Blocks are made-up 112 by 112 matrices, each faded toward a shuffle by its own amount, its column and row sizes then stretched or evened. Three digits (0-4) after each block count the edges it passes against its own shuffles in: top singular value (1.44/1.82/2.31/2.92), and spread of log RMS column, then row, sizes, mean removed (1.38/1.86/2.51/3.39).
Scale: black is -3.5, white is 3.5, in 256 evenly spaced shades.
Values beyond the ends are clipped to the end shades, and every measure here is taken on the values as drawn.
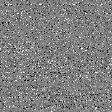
0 0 3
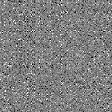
3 2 1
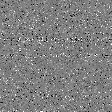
0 0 2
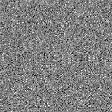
2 0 1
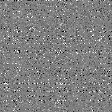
0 2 3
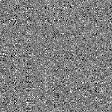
2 3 2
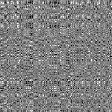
4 3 3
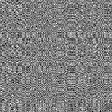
4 1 0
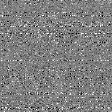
1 2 4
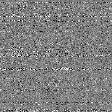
2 2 4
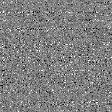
1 1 3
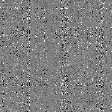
2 4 2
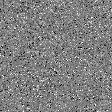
1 0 1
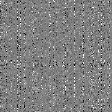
1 4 1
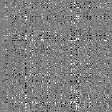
3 4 3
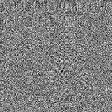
3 1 1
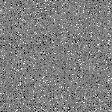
1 2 1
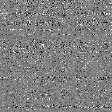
0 2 4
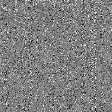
1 3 0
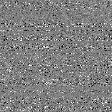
0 1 4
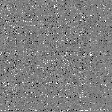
1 2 3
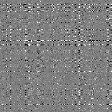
4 3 4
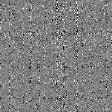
2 4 2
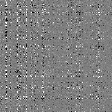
3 4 3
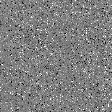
0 2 0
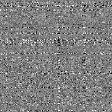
2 2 4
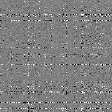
3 3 4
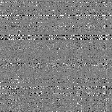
3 2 4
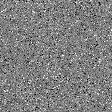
0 0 1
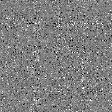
1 2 2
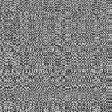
4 0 4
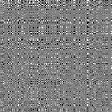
4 4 4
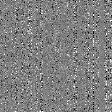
1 4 0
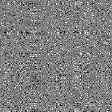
3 2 2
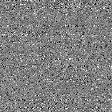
1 0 3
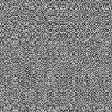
4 1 3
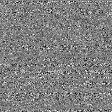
0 0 4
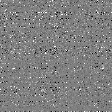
0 2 3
